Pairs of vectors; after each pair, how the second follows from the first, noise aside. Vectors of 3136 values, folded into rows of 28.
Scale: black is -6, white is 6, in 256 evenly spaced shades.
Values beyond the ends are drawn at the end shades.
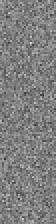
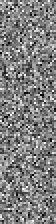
scaled up.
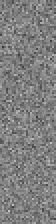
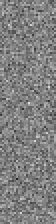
shuffled.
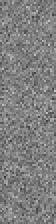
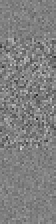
wrapped around, negated, partly zeroed.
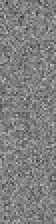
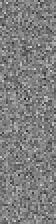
sign-scrambled.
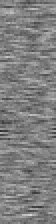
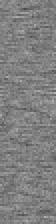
reversed, negated, shrunk.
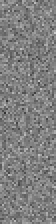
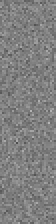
reversed, negated, shrunk.
